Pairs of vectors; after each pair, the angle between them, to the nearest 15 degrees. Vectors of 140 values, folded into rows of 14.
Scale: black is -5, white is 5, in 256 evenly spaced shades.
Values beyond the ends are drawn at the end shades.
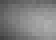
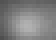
45 degrees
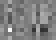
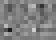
120 degrees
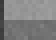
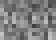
105 degrees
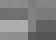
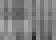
60 degrees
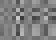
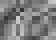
45 degrees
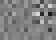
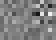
165 degrees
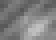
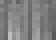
90 degrees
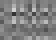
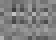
165 degrees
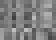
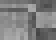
105 degrees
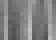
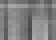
150 degrees
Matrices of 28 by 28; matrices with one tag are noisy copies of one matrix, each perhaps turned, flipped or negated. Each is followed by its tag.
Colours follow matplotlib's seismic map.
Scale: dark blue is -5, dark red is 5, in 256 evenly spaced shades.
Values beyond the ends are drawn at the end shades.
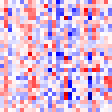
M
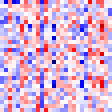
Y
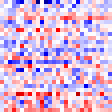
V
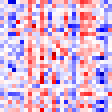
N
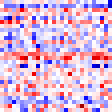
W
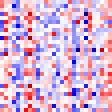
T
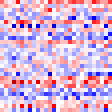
T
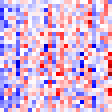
V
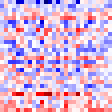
V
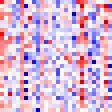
T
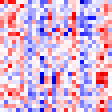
N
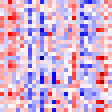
N
